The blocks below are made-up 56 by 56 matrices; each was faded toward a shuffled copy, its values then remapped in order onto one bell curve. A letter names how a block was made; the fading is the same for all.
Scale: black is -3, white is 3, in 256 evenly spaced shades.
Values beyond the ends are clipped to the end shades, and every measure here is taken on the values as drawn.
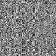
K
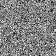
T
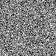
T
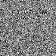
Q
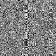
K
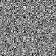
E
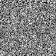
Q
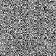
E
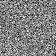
T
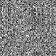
K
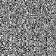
E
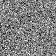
T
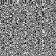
K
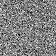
T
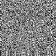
K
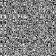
K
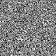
Q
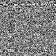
Q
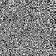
K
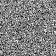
T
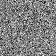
T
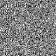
E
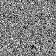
Q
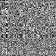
E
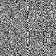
K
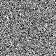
T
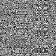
K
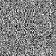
K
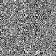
K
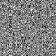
K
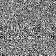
Q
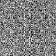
E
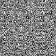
K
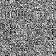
E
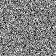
T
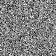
T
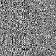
E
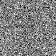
Q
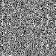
E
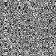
K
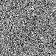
T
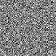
E
